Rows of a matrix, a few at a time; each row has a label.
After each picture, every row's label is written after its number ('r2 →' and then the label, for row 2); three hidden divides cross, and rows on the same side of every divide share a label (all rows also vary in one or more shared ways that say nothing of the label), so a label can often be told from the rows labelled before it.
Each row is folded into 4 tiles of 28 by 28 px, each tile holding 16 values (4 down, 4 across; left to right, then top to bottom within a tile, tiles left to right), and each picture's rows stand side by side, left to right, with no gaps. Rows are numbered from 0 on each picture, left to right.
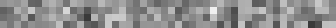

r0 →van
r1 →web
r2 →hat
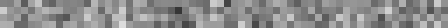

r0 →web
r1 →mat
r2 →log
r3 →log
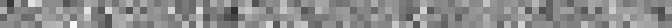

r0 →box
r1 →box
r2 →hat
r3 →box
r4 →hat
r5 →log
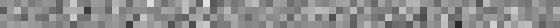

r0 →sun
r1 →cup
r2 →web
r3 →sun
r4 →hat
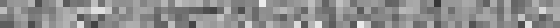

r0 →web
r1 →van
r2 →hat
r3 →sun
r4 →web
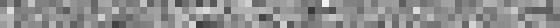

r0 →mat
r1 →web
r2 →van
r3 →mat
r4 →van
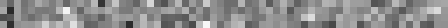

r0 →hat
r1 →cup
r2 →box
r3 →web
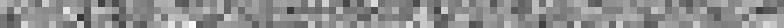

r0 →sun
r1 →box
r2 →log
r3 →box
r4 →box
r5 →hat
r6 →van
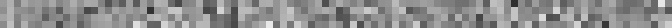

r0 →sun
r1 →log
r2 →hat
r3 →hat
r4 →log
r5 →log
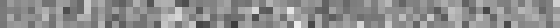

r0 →box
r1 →log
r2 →van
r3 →log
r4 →mat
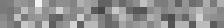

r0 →hat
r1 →web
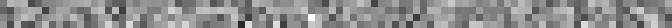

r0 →hat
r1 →box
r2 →mat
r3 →mat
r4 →sun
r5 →mat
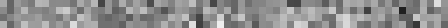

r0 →hat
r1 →sun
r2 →box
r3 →box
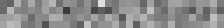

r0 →log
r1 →hat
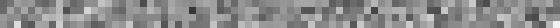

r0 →box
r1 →hat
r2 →van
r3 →log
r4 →van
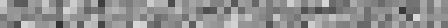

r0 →sun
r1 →van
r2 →van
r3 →box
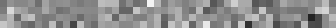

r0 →mat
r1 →hat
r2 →cup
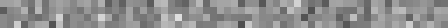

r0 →hat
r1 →log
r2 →sun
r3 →hat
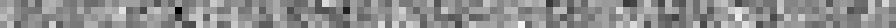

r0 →mat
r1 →web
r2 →log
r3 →hat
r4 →hat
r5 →box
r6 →log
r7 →box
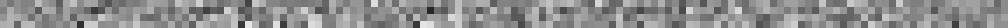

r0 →van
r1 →van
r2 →mat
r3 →van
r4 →web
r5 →hat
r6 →hat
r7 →cup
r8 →sun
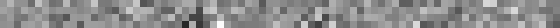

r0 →cup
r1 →sun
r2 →mat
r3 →web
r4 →hat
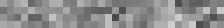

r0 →van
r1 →box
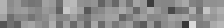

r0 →sun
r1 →mat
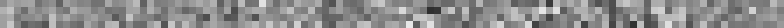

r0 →mat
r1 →hat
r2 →hat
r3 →van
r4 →web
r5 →cup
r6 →mat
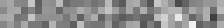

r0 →mat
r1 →log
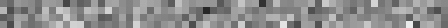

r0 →box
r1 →van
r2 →log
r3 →hat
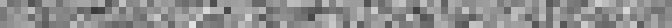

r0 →van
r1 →web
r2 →van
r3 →hat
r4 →sun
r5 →van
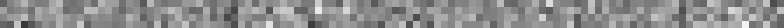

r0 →box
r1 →hat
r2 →hat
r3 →mat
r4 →log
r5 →mat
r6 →hat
